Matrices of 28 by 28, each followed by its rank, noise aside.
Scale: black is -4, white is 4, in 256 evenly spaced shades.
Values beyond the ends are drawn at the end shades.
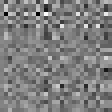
three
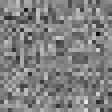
eight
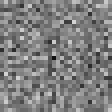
eight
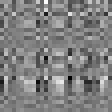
two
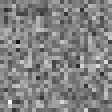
eight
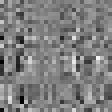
three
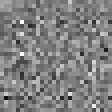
eight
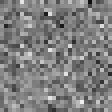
eight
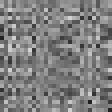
three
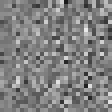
six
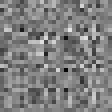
four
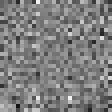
six
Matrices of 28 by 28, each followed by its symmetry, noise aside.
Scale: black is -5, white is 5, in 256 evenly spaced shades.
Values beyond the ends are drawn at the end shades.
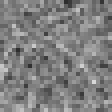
antisymmetric.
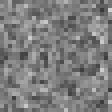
mirrored top to bottom.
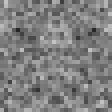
mirrored left to right.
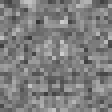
mirrored left to right.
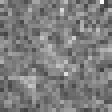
symmetric across the other diagonal.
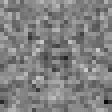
mirrored left to right.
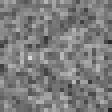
mirrored top to bottom.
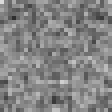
mirrored left to right.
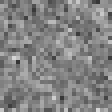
symmetric across the other diagonal.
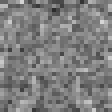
mirrored left to right.
